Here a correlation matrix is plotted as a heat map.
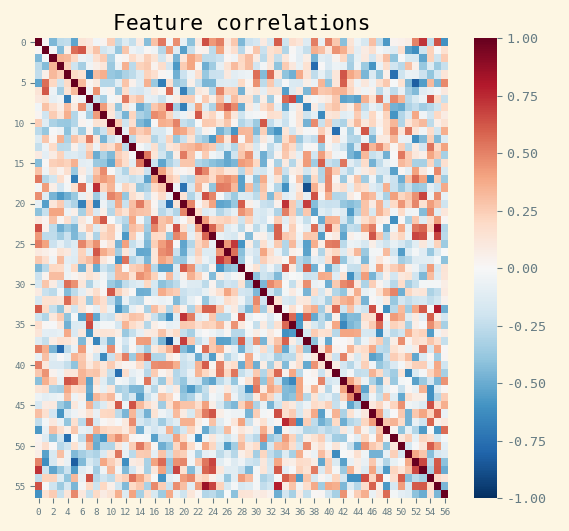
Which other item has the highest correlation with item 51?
11
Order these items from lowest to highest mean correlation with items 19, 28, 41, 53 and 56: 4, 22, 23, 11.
4, 22, 11, 23
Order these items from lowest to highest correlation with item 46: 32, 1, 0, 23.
32, 1, 0, 23
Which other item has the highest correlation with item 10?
31
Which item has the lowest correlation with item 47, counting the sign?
36
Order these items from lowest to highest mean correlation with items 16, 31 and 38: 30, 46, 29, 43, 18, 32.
30, 32, 29, 43, 46, 18
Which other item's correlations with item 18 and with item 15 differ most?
37
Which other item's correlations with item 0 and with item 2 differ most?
53
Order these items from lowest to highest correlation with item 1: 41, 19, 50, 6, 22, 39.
19, 22, 50, 39, 41, 6
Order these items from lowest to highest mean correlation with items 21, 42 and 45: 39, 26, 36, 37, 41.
26, 41, 36, 37, 39
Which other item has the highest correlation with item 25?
27
